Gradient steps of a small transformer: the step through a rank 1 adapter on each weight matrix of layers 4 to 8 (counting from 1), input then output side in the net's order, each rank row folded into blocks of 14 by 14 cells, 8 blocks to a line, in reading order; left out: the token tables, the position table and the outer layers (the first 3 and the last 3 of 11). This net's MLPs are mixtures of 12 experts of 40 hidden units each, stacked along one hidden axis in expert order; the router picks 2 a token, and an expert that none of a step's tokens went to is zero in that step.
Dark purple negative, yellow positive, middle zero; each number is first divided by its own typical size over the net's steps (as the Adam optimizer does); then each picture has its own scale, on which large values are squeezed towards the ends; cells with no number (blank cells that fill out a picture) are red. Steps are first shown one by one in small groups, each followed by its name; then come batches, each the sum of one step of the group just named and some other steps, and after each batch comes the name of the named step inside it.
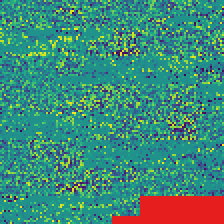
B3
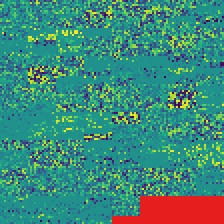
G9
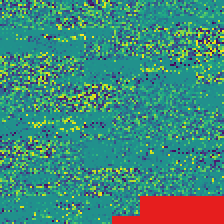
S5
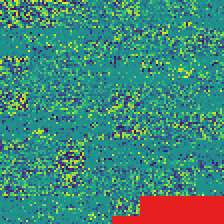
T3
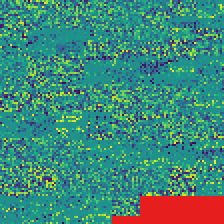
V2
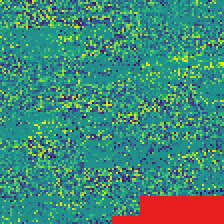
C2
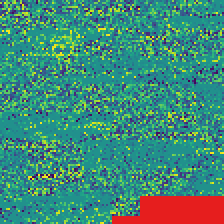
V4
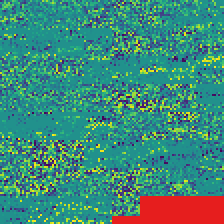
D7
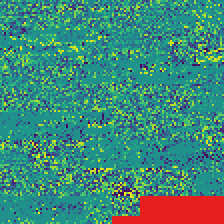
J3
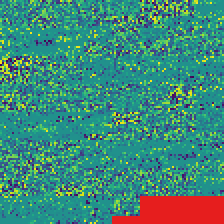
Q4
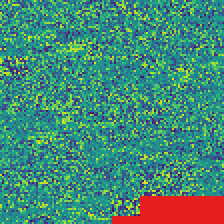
T3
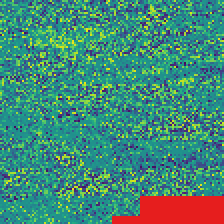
B3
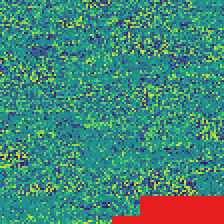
D7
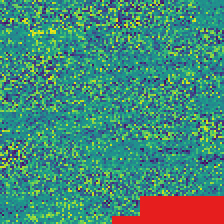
V4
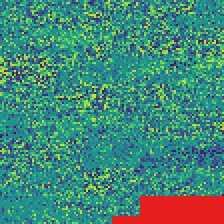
S5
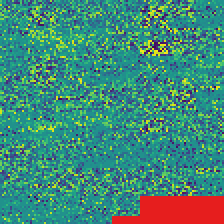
C2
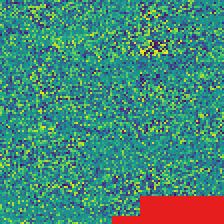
J3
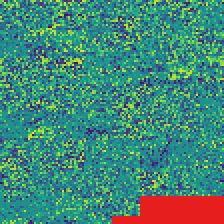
T3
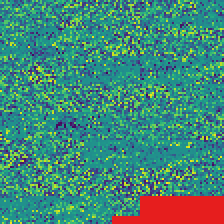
C2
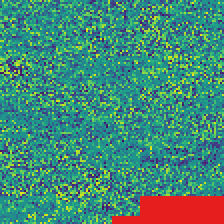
Q4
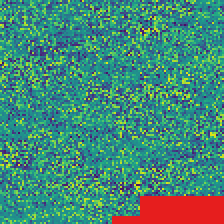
Q4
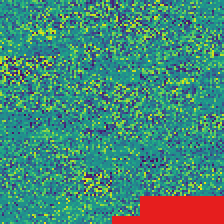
Q4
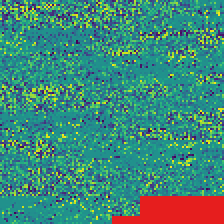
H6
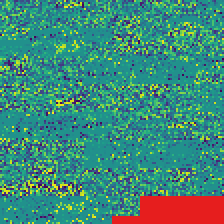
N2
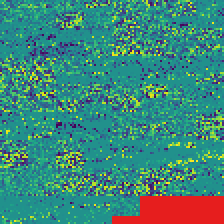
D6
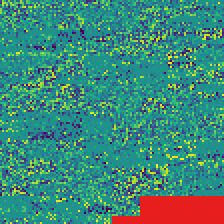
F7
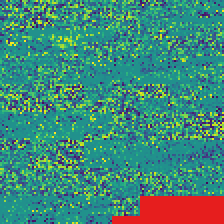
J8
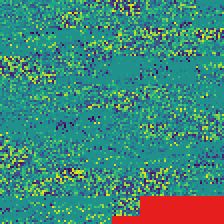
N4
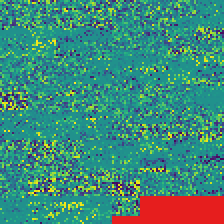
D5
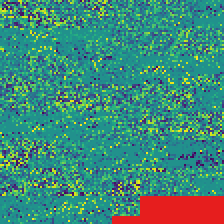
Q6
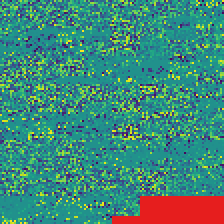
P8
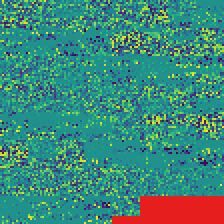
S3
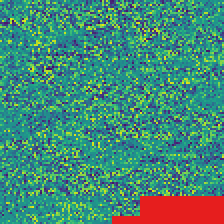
D5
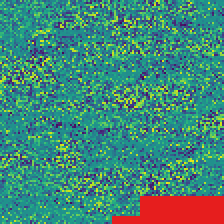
D6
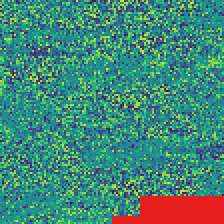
D6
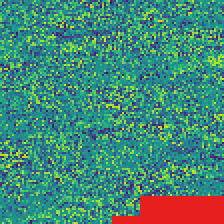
N4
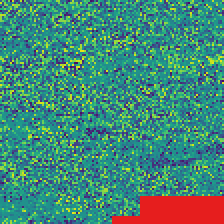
P8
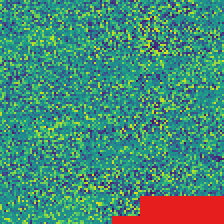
D5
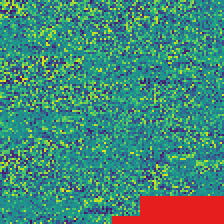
F7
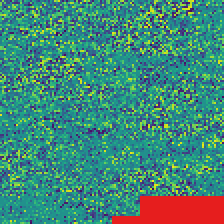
P8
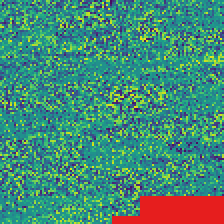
D5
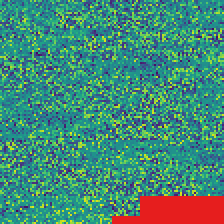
N4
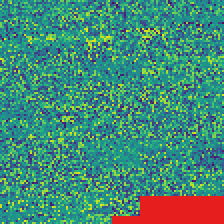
N4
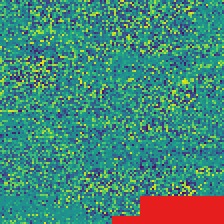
P8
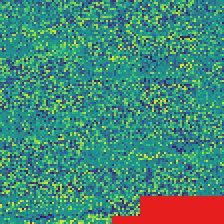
N2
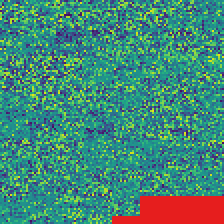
H6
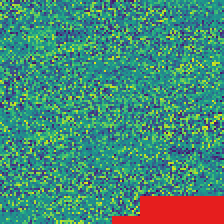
D5
